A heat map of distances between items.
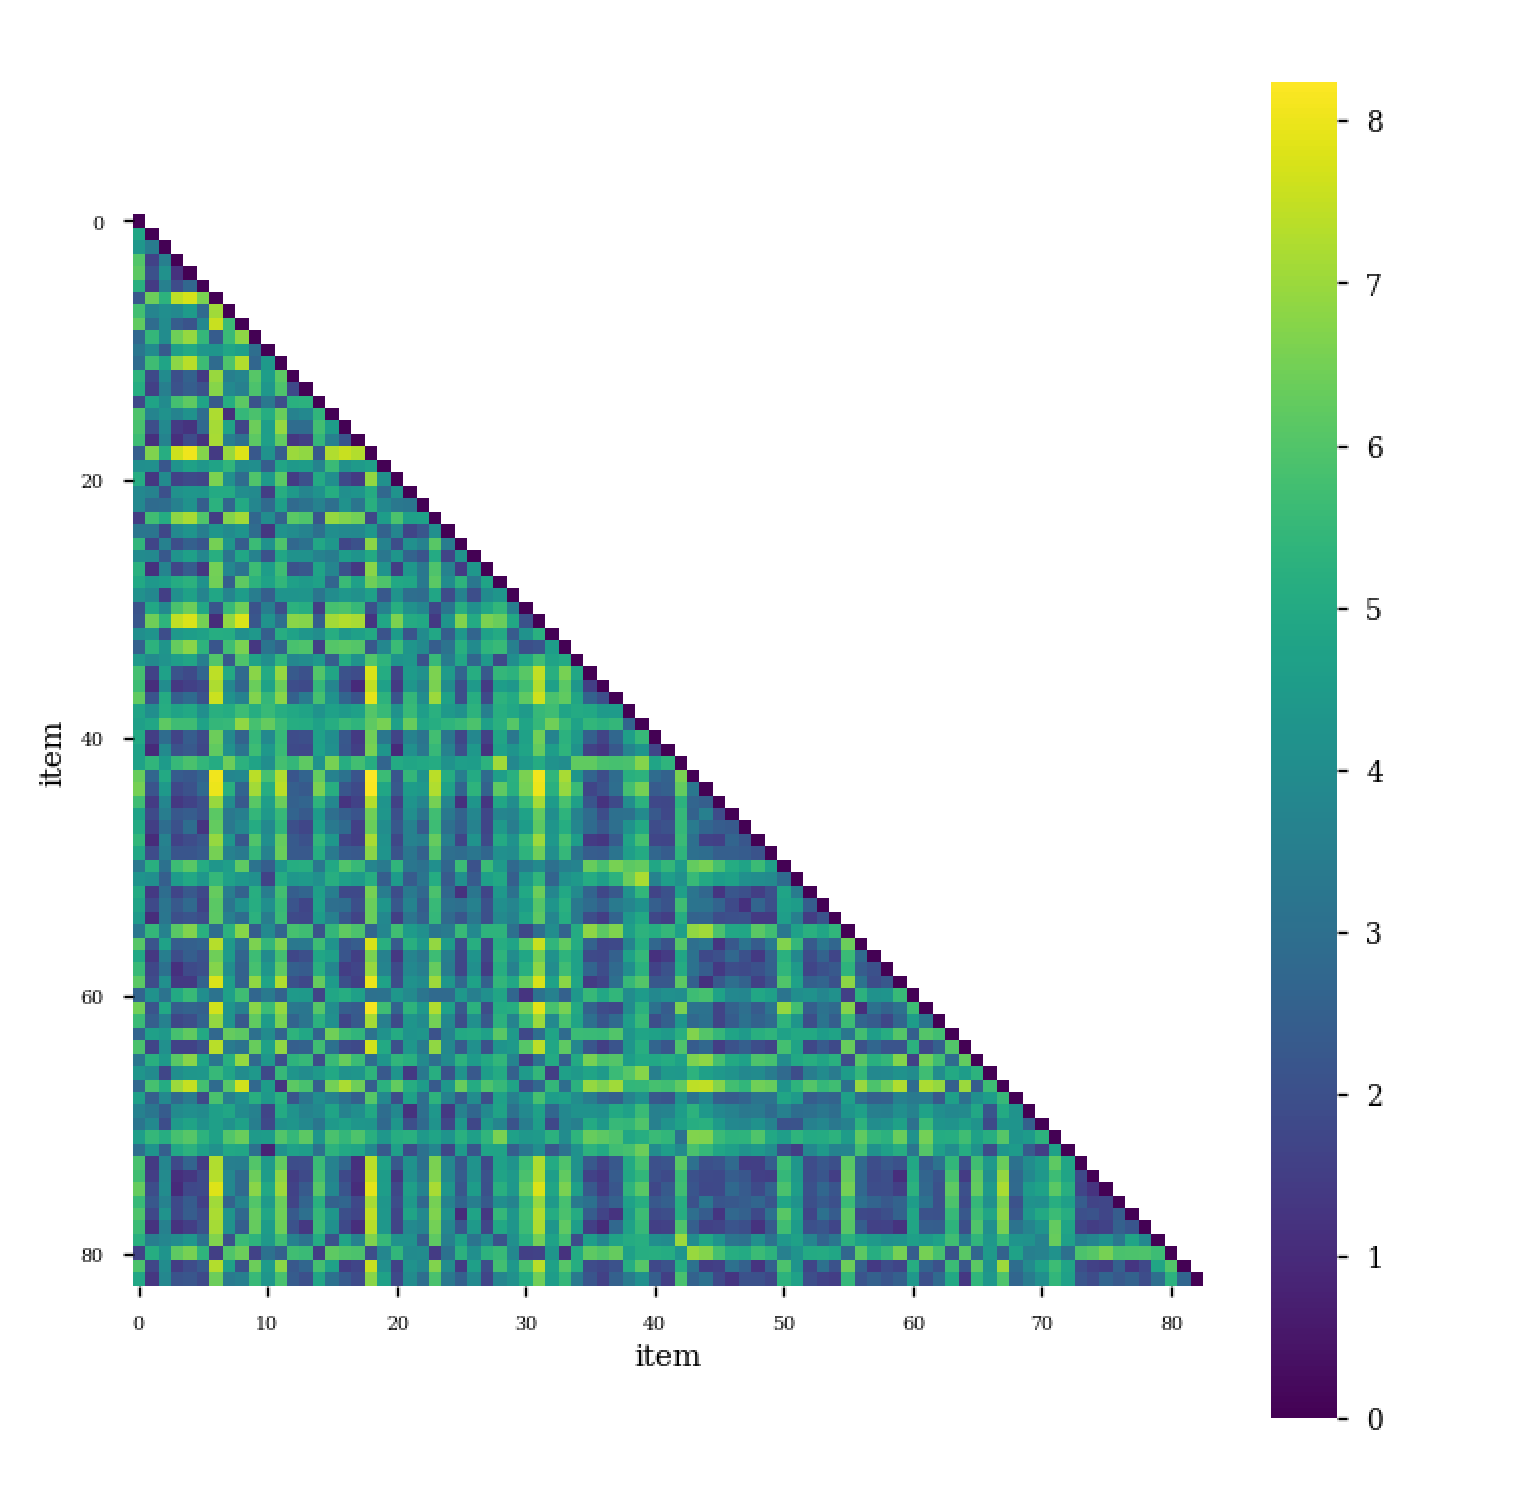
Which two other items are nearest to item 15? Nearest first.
7, 79
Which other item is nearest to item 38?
39
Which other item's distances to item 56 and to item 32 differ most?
61
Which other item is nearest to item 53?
47
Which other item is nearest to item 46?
82
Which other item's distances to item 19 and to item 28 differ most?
42
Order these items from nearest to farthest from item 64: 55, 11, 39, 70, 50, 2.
2, 70, 39, 50, 55, 11
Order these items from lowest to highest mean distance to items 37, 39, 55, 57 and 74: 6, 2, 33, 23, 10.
2, 10, 33, 23, 6
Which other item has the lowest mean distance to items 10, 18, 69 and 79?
24
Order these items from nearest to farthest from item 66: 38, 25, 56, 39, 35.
25, 35, 56, 38, 39
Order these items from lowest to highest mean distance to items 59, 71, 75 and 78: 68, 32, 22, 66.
68, 22, 66, 32
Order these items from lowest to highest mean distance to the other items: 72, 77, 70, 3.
3, 77, 70, 72
